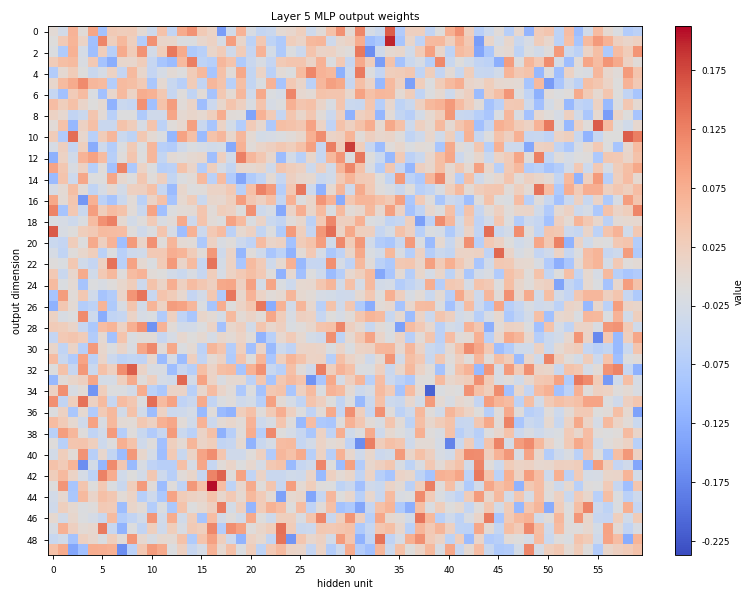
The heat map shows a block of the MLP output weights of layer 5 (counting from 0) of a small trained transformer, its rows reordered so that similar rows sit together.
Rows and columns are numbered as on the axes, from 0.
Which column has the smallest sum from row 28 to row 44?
11
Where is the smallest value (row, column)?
34, 38
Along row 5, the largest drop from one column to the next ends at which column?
50
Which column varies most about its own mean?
31
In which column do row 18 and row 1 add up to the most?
5
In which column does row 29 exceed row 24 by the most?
53
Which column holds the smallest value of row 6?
49
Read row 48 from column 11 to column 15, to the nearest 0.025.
0 0 0.05 -0.075 0.05
